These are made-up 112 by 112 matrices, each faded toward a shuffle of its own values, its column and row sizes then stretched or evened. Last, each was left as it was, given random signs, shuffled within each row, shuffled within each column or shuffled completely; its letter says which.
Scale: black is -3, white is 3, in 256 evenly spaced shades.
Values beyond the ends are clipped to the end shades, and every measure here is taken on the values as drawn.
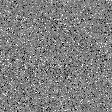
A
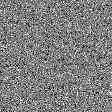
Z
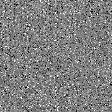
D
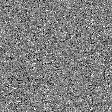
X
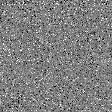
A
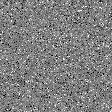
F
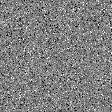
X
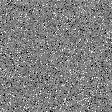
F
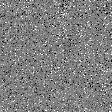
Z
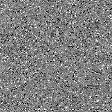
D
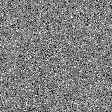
F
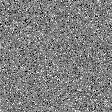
F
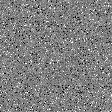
A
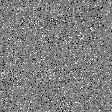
D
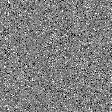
X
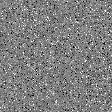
X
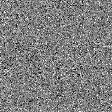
Z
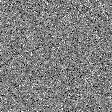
F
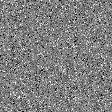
X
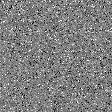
A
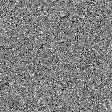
A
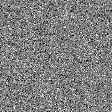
Z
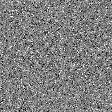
X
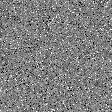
F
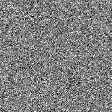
D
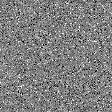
Z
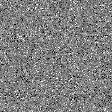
Z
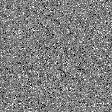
D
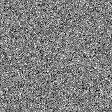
F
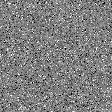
A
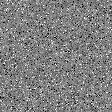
F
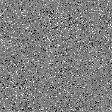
D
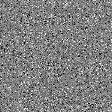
Z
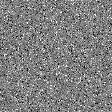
X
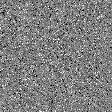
X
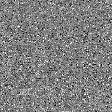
D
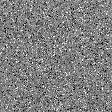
X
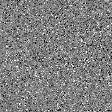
Z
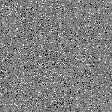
D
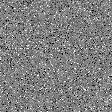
A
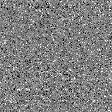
D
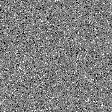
X
